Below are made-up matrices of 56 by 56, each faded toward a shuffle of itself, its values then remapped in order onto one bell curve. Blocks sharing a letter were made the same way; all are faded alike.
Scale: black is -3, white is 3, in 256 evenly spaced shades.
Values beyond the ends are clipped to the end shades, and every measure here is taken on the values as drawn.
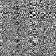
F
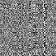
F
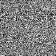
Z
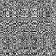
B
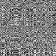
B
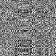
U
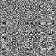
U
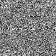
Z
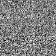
Z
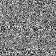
Z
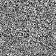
Z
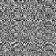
B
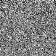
Z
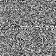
Z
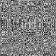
F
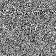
Z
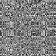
U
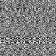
B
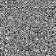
F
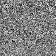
Z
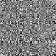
F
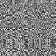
B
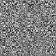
F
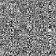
F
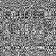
U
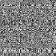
F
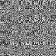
B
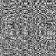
U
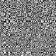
F
